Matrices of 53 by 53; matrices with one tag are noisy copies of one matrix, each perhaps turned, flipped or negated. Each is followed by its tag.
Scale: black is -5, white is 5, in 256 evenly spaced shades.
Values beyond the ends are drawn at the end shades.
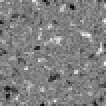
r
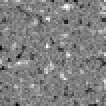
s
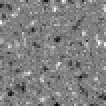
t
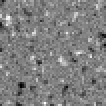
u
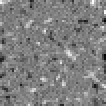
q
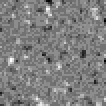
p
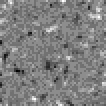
r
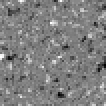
p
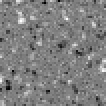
u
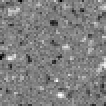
p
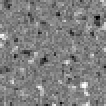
u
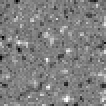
s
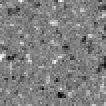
p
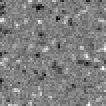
s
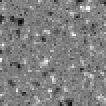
u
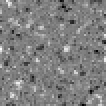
t
